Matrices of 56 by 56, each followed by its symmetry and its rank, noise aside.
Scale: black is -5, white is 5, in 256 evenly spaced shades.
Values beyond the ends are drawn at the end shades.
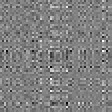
no symmetry, rank three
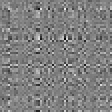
no symmetry, rank two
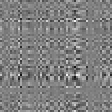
antisymmetric, rank two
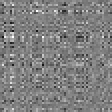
no symmetry, rank three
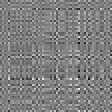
antisymmetric, rank two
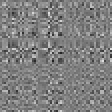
symmetric, rank three
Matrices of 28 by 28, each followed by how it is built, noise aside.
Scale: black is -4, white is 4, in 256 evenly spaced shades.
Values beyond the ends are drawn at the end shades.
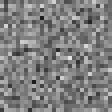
noise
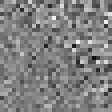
upper triangular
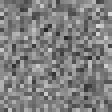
noise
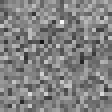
repeating columns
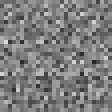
repeating columns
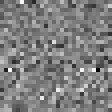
uneven rows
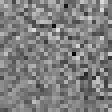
upper triangular
